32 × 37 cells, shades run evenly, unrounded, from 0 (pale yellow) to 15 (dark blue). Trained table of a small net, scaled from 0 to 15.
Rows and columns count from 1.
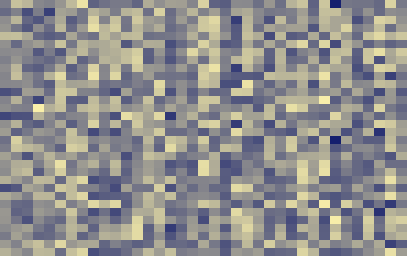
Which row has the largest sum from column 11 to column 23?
31
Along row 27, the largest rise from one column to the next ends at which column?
35
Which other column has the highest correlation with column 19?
30
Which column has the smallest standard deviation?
17
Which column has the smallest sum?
28
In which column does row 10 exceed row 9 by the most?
36
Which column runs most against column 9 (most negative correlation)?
7
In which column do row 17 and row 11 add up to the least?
15
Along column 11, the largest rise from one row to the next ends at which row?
27
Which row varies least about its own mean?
20
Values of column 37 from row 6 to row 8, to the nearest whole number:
9 3 4
